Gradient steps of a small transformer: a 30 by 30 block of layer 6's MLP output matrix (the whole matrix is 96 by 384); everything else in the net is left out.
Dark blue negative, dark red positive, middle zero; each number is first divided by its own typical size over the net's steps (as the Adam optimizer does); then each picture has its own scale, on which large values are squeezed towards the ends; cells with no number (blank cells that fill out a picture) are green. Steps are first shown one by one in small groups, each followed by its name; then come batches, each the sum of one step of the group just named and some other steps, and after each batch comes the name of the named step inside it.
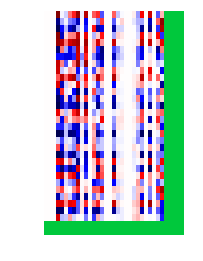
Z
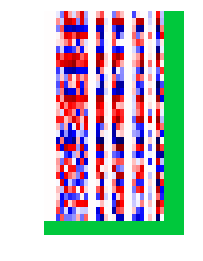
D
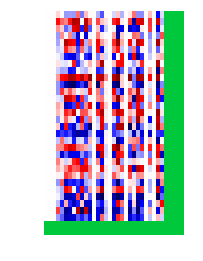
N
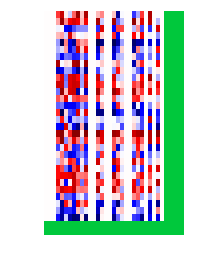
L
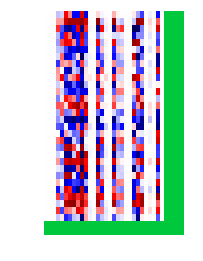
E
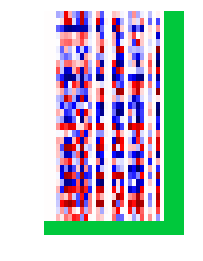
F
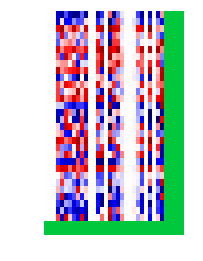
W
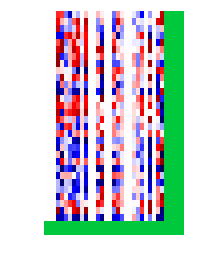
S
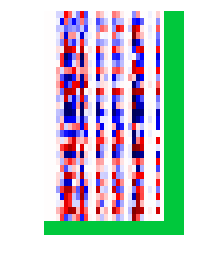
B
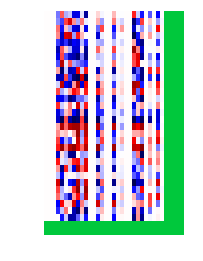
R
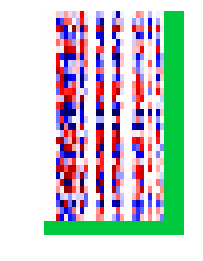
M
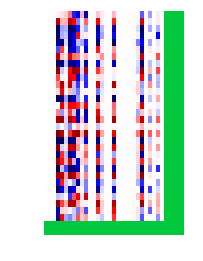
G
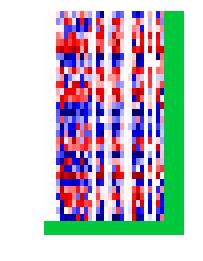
B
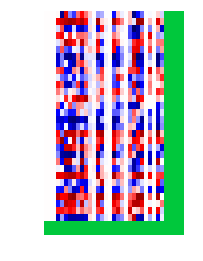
E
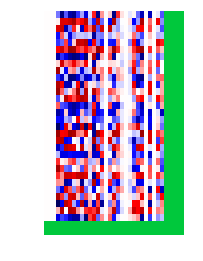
W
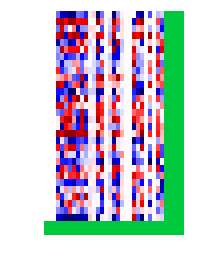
G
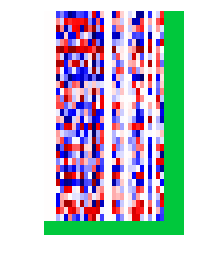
S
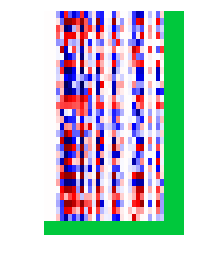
E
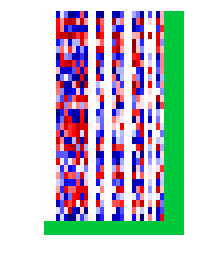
R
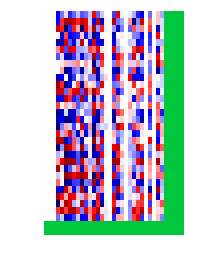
N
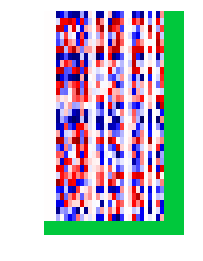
W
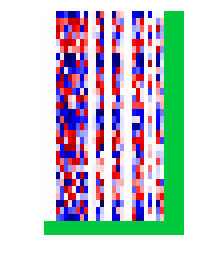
M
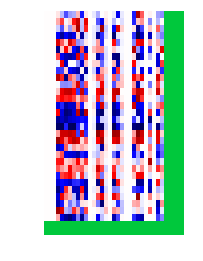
M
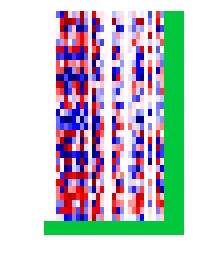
F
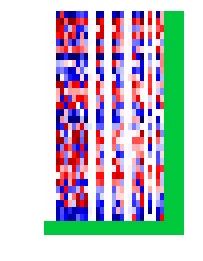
L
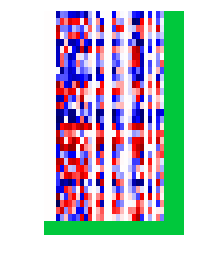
R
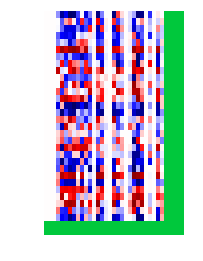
F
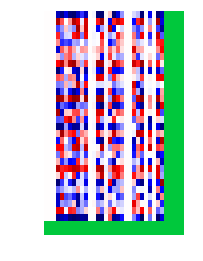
W
